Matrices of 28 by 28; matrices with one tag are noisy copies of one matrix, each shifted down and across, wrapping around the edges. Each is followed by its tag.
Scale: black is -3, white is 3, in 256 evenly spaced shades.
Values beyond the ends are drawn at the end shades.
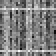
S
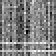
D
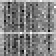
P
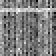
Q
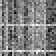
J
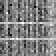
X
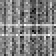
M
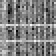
X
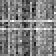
D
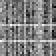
X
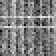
M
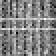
M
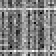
S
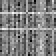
X
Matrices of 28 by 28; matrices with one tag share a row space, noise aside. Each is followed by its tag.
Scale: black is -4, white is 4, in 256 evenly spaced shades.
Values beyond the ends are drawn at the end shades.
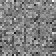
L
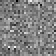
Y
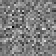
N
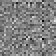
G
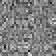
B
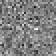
L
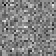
B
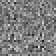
Y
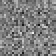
N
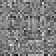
Y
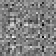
Y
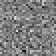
G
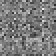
G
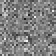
B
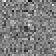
B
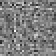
L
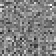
L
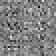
Y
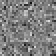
B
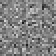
G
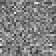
L
